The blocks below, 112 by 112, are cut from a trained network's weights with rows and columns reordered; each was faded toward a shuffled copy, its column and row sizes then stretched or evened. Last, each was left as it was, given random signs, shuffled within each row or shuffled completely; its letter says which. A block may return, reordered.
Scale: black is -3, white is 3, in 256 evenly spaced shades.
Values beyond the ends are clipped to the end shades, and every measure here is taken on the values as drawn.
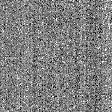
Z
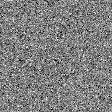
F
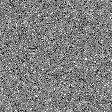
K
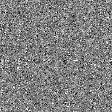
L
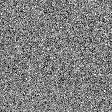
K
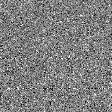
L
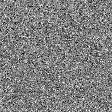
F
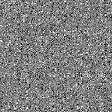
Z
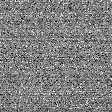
F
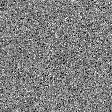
K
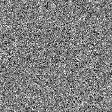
L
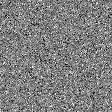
K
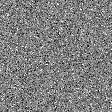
K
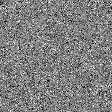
F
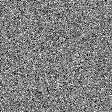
K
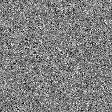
F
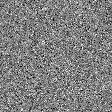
K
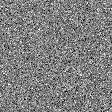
K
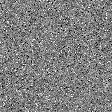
K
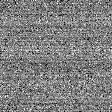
F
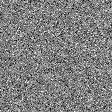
K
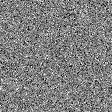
K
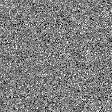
L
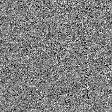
L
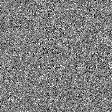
L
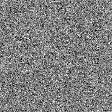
L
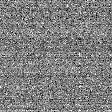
Z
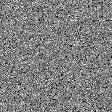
F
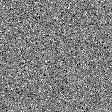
K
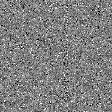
L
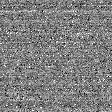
F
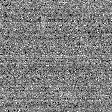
F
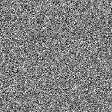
Z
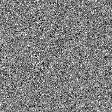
L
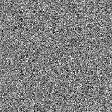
Z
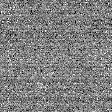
Z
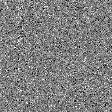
L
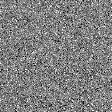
L
